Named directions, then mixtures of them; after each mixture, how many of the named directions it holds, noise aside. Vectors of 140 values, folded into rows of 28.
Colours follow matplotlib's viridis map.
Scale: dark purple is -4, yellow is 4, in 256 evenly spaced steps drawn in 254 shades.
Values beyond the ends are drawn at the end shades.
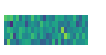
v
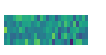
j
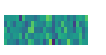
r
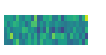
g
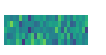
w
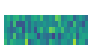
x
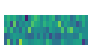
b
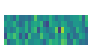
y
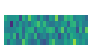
two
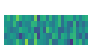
three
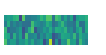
two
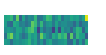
four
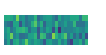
four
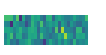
three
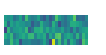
four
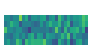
two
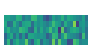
four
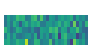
three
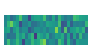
one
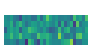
three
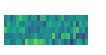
two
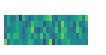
two
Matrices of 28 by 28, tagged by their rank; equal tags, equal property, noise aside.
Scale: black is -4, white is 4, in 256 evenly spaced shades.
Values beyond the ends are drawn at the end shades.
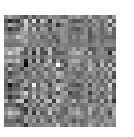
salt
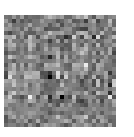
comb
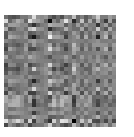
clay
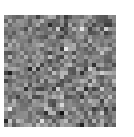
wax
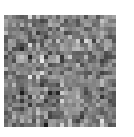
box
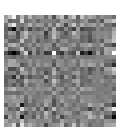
salt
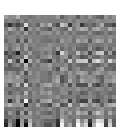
clay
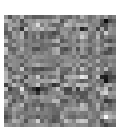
salt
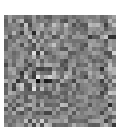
comb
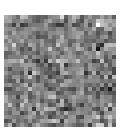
wax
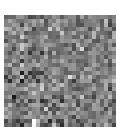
wax
